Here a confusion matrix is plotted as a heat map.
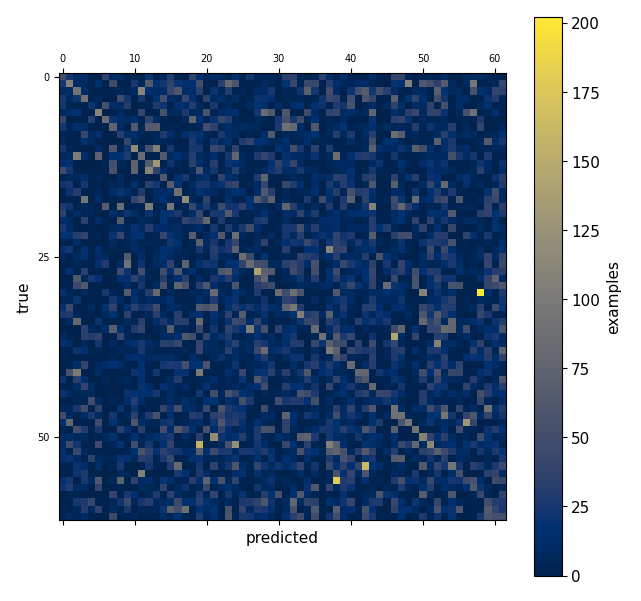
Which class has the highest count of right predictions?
27
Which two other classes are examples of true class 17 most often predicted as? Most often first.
3, 49
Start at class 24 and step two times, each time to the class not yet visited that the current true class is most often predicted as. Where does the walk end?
52
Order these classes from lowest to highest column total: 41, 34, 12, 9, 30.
30, 41, 9, 34, 12
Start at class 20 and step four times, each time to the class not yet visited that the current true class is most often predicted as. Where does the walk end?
32
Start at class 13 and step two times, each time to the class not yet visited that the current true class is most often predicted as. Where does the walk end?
10
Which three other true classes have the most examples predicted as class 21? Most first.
50, 30, 32
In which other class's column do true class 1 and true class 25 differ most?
48
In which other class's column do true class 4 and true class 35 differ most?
26
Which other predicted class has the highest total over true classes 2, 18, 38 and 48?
37
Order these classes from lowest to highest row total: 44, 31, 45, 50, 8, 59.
31, 45, 8, 44, 50, 59
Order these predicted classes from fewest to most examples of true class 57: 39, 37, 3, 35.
3, 39, 37, 35
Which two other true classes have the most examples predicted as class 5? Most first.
11, 56
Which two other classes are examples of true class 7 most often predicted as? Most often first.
31, 32
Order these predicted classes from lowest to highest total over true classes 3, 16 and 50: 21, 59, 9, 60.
9, 59, 60, 21
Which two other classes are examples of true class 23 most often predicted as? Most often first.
19, 54
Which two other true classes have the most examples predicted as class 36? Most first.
17, 0
